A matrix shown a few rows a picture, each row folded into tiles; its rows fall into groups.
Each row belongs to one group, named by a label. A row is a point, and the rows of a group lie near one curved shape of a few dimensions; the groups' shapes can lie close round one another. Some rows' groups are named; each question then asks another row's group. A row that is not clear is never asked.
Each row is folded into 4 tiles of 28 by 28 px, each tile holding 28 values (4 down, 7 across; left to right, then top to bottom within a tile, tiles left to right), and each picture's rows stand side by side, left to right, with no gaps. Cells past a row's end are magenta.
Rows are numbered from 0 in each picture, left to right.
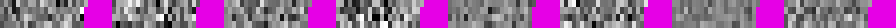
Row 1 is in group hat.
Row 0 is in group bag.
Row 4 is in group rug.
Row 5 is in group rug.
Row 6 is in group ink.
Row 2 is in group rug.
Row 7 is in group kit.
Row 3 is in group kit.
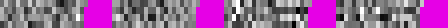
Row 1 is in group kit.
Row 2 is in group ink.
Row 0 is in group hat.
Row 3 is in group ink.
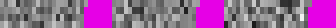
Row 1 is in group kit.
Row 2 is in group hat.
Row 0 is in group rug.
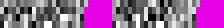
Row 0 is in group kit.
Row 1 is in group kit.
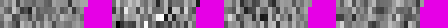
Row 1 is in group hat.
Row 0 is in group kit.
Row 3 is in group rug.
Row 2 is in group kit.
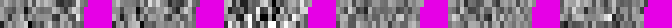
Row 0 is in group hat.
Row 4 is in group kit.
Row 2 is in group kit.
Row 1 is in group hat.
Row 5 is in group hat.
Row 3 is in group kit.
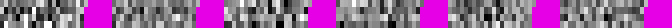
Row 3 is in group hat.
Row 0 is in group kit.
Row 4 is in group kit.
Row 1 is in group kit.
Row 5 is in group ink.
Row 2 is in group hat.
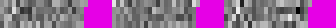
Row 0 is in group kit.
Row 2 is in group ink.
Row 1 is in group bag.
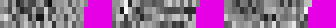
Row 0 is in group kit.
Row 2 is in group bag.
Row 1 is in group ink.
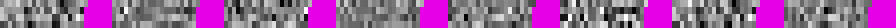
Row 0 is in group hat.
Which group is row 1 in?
ink
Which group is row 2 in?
bag
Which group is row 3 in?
bag
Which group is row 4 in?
rug
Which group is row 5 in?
ink
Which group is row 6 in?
hat
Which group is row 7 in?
rug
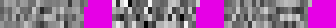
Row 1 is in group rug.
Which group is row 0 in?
rug
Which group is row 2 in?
ink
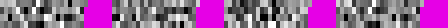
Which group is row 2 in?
kit
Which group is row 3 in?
rug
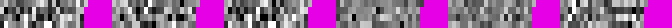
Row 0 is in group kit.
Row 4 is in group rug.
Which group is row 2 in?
kit
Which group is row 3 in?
rug
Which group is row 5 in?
ink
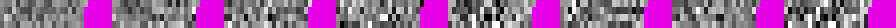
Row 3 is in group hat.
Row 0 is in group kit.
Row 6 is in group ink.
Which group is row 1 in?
bag
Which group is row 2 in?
ink
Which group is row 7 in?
kit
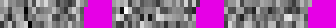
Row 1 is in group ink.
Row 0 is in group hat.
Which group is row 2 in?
kit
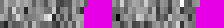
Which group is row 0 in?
hat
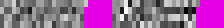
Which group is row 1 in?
ink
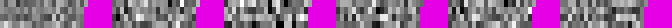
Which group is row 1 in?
bag
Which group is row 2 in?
hat
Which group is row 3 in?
rug
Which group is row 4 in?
bag
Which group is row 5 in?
ink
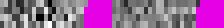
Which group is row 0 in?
kit
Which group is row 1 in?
ink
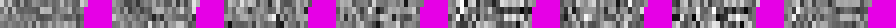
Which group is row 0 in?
bag
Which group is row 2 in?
hat
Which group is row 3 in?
rug
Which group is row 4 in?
ink
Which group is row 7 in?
ink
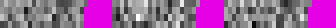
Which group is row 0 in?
hat
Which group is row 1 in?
bag
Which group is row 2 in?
hat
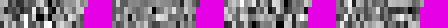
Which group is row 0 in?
kit
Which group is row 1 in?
rug
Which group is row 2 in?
hat
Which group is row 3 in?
ink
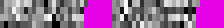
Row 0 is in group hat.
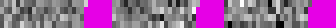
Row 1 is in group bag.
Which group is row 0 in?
kit
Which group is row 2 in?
hat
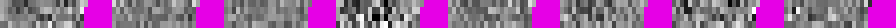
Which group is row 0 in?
bag
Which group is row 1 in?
bag
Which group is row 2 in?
ink
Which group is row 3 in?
kit
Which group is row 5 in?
kit
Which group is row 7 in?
ink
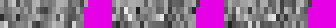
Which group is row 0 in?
rug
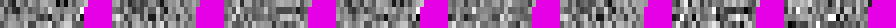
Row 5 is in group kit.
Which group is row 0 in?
bag
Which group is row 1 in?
kit
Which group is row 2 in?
ink
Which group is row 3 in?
bag
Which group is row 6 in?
ink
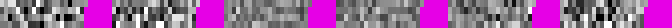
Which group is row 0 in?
rug
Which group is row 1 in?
kit
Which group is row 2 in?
ink
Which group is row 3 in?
ink
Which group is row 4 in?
bag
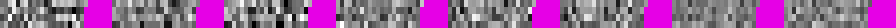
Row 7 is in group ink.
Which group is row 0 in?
ink
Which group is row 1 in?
hat
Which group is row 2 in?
hat
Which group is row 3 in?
rug
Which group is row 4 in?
bag
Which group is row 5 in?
bag
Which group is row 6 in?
rug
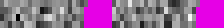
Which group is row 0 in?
rug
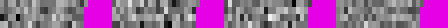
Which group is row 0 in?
rug
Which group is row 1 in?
hat
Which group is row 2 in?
rug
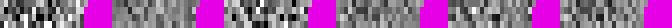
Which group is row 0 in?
kit
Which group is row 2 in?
rug
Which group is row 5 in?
kit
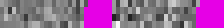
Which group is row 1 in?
rug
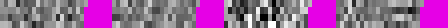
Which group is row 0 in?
rug
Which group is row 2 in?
kit
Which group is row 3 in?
ink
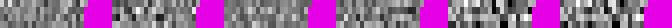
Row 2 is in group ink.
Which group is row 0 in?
bag
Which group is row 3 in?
ink
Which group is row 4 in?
hat
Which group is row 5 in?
hat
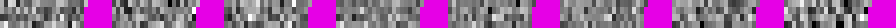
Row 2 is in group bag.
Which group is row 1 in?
bag
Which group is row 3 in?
rug
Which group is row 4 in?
rug
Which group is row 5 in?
hat
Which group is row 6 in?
hat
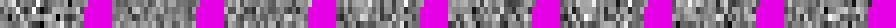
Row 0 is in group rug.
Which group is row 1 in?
ink
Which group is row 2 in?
kit
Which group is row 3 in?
bag
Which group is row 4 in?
hat
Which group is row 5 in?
bag
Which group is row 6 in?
hat
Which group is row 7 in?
rug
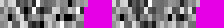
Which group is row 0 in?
rug
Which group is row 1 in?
rug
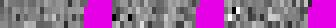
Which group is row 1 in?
rug
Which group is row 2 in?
ink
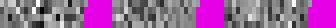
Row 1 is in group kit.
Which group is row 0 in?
rug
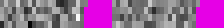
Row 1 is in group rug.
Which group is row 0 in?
hat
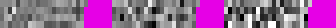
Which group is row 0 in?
ink
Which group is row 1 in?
rug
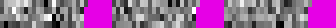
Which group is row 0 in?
hat
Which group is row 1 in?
bag
